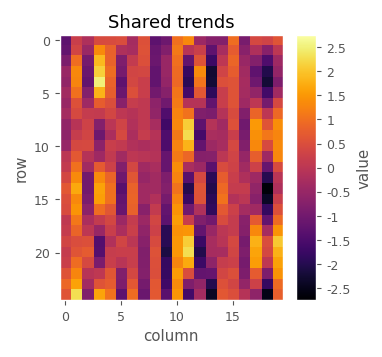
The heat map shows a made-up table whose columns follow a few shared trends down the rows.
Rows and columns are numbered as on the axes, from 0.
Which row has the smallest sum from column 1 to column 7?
19
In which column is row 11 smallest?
9
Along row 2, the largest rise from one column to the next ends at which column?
3
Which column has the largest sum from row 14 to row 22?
10
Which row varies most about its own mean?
24
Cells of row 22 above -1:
17
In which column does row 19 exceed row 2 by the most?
11
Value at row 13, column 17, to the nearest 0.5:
-0.5
